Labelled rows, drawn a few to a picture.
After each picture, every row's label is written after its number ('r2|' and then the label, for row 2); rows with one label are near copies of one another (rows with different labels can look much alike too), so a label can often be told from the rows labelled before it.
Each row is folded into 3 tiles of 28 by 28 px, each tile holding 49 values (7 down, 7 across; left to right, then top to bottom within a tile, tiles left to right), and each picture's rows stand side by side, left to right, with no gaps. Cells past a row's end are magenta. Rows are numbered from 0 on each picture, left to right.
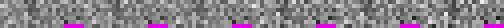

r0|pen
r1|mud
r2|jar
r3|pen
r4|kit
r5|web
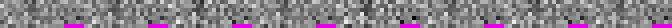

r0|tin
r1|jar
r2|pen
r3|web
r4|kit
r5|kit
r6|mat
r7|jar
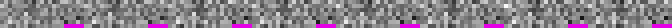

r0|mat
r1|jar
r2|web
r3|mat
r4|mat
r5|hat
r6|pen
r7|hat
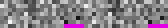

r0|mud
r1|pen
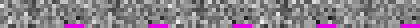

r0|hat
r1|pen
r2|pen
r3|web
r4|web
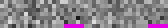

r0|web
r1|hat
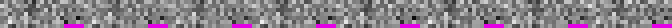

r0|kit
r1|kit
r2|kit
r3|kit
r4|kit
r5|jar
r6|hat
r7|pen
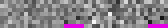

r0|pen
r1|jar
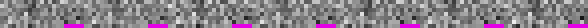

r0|web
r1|hat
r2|hat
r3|hat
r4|web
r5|mud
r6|web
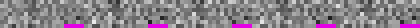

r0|web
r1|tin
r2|jar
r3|jar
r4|mat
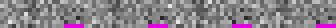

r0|web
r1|kit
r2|tin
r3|jar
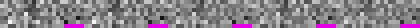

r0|jar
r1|jar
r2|mat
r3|hat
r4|mat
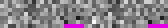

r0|kit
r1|jar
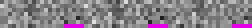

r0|kit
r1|tin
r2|web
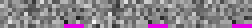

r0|mat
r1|web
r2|tin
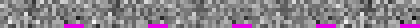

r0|web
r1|web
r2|kit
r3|mud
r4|mat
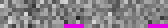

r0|web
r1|mud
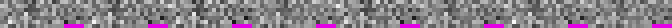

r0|jar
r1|jar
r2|pen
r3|web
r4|pen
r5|pen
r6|mud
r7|hat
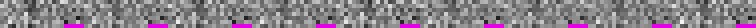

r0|web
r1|mud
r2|tin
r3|jar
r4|hat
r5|mat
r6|mat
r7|jar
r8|tin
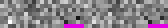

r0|jar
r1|mat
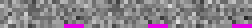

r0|hat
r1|mat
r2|tin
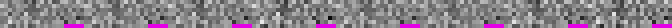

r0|mat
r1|mud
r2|mud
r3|kit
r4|jar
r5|mud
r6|hat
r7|web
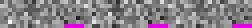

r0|jar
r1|hat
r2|mud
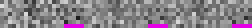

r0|pen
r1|web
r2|web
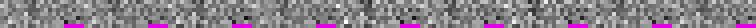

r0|mud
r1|pen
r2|tin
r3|pen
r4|tin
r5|pen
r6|pen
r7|mat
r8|jar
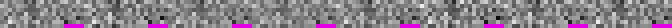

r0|jar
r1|kit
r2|mat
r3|mat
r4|tin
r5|tin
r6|hat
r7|jar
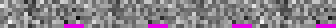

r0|pen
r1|pen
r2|mud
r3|tin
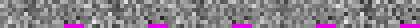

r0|mat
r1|mud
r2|pen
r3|kit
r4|pen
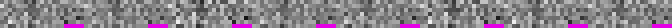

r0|tin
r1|pen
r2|hat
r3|kit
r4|kit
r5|hat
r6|tin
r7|pen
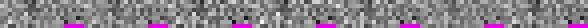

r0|kit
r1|pen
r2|mat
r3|jar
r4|mat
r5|hat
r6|kit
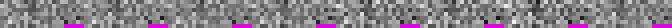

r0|mud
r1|mat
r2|mat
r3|tin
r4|pen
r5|mat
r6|pen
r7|hat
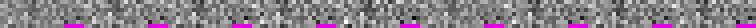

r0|kit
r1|mud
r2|kit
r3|hat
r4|web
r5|mud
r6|pen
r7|pen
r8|pen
